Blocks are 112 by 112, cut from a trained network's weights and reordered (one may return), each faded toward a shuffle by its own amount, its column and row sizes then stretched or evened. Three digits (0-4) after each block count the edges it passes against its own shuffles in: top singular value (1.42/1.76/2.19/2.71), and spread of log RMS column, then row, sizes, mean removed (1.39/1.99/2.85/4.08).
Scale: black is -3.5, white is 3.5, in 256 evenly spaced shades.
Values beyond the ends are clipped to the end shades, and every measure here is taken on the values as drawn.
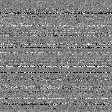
3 0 4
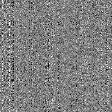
2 3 1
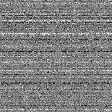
4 1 3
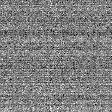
3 2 0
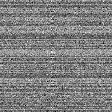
4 1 0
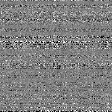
1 2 4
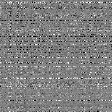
2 2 4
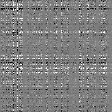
4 4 3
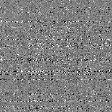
1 2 3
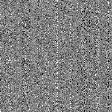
1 3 0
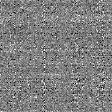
1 3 1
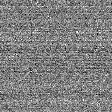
2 1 1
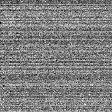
4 1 1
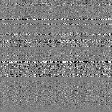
2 1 4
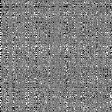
2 4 2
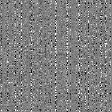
1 4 2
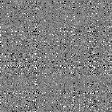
2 3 3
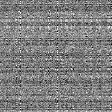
4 3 1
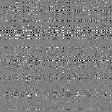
3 2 4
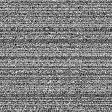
4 0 0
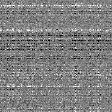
4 3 3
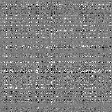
2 3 4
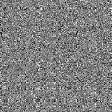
3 2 1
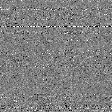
2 1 3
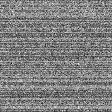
4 0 0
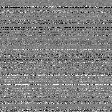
3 1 4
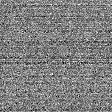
2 0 2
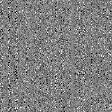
0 3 1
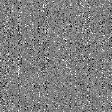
1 3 1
